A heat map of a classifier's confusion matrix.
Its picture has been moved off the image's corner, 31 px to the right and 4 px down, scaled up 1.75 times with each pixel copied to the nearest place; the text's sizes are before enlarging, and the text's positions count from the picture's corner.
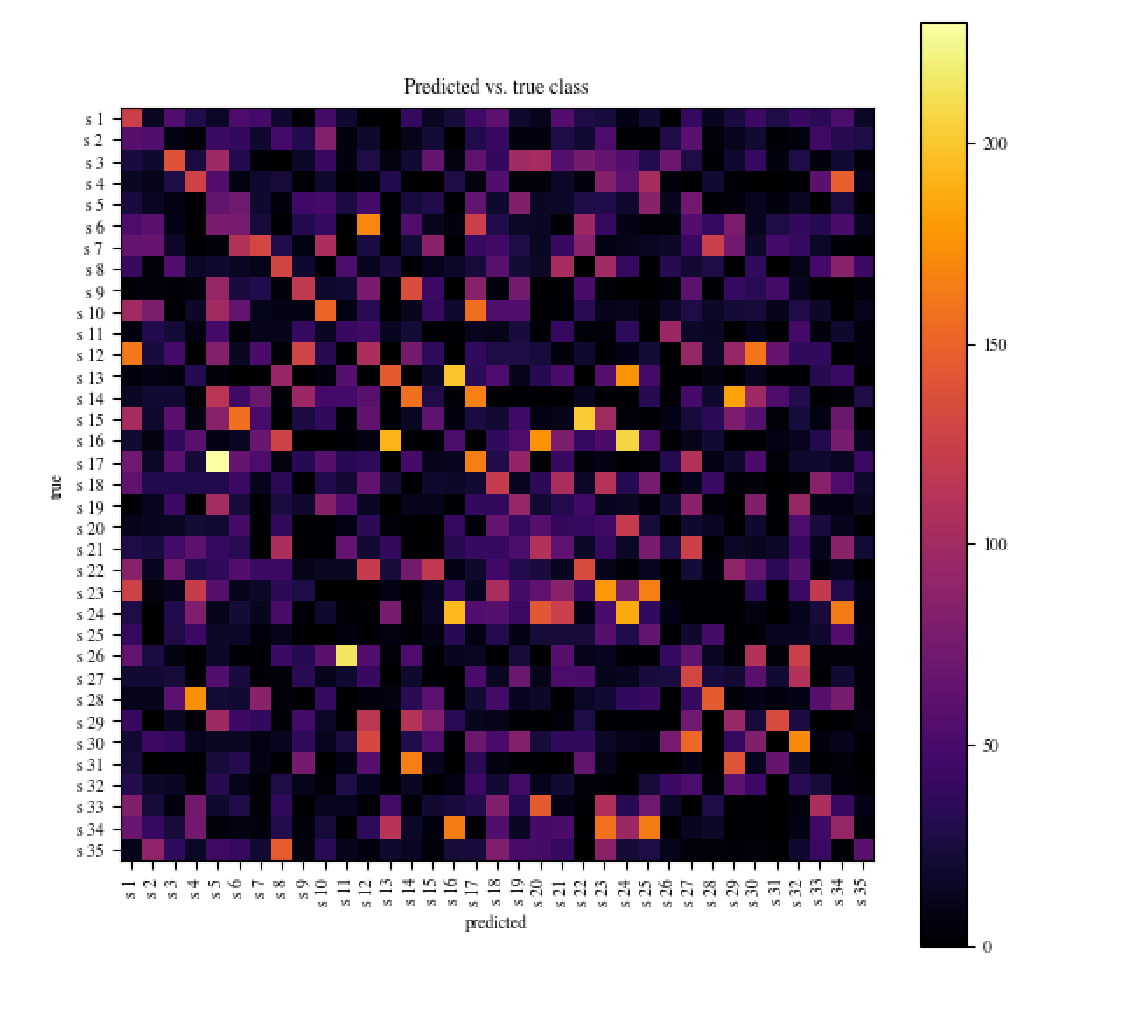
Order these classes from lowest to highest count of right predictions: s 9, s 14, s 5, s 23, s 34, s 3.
s 5, s 34, s 9, s 3, s 14, s 23
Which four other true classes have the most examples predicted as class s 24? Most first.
s 16, s 13, s 20, s 34
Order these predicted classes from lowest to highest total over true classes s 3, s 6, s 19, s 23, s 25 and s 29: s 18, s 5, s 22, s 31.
s 31, s 18, s 22, s 5
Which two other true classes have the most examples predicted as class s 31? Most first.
s 29, s 12
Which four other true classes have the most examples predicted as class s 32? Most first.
s 30, s 26, s 27, s 19
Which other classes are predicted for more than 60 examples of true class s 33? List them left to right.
s 1, s 4, s 18, s 20, s 23, s 25
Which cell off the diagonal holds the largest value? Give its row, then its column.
s 17, s 5
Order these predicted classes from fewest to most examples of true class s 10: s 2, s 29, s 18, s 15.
s 29, s 15, s 18, s 2
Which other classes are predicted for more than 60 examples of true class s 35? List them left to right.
s 2, s 8, s 18, s 23
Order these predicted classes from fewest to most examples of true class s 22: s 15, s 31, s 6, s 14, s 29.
s 31, s 6, s 14, s 29, s 15
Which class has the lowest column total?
s 35
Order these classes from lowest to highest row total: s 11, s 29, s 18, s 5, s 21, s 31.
s 11, s 31, s 5, s 29, s 18, s 21
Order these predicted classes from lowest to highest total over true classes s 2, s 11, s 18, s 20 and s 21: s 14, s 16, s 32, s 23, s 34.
s 14, s 16, s 32, s 34, s 23
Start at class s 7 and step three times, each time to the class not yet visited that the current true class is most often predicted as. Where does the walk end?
s 34
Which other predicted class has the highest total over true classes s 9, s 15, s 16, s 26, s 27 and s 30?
s 32
